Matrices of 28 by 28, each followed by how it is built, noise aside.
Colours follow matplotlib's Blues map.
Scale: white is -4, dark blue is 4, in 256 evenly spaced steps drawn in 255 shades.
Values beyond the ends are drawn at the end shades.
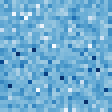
sparse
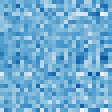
low rank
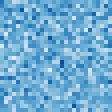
noise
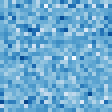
uneven rows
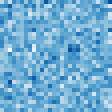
low rank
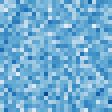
noise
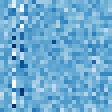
uneven columns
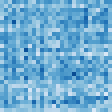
blocks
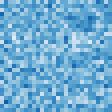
blocks
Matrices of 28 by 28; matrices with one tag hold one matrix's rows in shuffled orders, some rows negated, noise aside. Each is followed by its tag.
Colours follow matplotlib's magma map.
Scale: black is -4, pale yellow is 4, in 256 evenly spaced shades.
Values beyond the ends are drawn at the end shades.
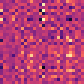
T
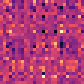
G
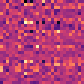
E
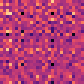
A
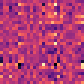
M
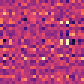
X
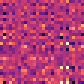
X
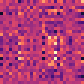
M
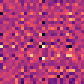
T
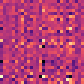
T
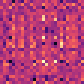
G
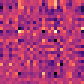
M
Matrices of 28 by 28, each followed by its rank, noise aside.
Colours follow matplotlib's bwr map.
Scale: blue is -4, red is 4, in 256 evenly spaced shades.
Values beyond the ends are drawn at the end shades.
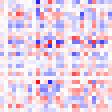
three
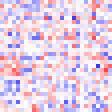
six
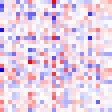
four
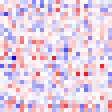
six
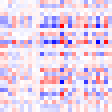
two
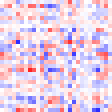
three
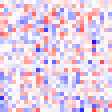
six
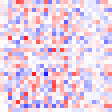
four
